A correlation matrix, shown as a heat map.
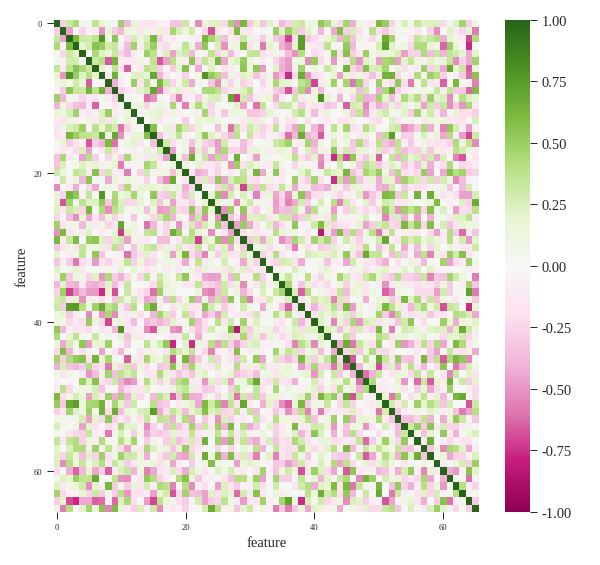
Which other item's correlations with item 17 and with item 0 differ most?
29
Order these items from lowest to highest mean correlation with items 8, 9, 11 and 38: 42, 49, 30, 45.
49, 42, 30, 45
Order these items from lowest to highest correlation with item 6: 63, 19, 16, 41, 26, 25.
16, 26, 41, 25, 19, 63
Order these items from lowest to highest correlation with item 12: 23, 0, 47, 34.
34, 0, 47, 23
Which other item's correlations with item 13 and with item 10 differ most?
41
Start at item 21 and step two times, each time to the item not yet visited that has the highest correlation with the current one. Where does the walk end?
28
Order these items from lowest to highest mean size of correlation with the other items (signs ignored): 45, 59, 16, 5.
59, 16, 5, 45
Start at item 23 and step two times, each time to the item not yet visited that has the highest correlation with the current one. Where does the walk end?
2
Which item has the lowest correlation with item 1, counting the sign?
24
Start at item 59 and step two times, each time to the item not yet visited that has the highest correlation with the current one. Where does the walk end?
65
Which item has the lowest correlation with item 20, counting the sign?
11
